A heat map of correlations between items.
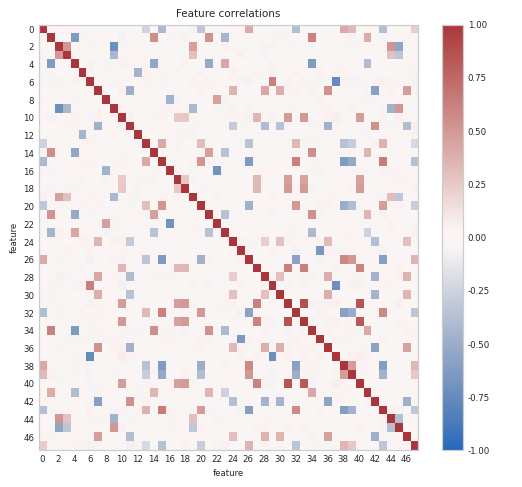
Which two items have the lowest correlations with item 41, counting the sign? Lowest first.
4, 23
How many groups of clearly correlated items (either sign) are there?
9
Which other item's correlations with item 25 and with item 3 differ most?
35
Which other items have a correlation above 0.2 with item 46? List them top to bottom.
7, 24, 28, 30, 36
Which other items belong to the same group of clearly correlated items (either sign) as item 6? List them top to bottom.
29, 37
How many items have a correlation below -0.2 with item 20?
5
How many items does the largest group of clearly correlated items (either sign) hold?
10
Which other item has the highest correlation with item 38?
26
